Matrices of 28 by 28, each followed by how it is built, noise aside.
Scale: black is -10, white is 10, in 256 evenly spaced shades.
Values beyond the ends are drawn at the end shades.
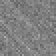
Toeplitz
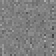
uneven columns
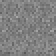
repeating columns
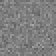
repeating columns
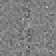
uneven columns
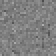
uneven columns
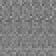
repeating columns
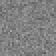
noise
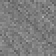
Toeplitz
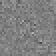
block diagonal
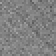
Toeplitz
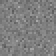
repeating columns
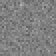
noise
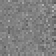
uneven columns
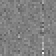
uneven columns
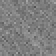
Toeplitz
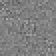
block diagonal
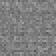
blocks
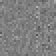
uneven columns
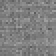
blocks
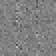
uneven columns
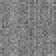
blocks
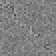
banded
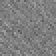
Toeplitz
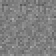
repeating columns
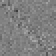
banded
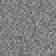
noise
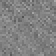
Toeplitz
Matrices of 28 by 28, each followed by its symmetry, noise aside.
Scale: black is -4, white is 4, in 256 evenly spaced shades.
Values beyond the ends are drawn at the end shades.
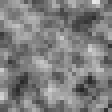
symmetric.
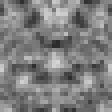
mirrored left to right.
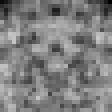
mirrored left to right.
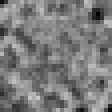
symmetric across the other diagonal.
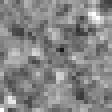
symmetric across the other diagonal.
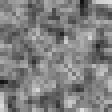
symmetric.
